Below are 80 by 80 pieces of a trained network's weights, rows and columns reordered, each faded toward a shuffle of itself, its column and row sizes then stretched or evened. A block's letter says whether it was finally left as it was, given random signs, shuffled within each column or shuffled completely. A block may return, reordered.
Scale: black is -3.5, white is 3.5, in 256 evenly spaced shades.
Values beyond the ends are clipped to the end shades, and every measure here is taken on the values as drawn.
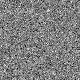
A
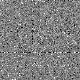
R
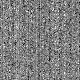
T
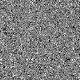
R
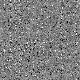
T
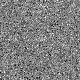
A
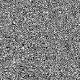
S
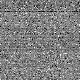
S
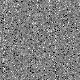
T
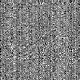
S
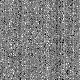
T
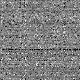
S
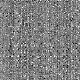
S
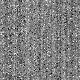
T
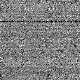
S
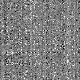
S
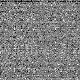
S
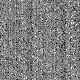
T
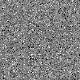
R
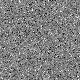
A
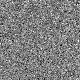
A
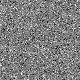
A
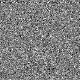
R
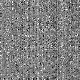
S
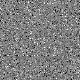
R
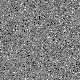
A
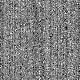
T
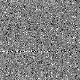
R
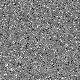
A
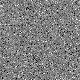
A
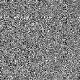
S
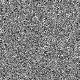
T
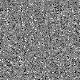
R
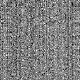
S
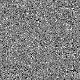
R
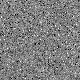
A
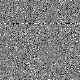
R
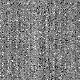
S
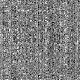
S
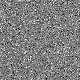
A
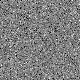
A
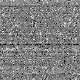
S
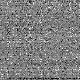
S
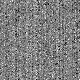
T
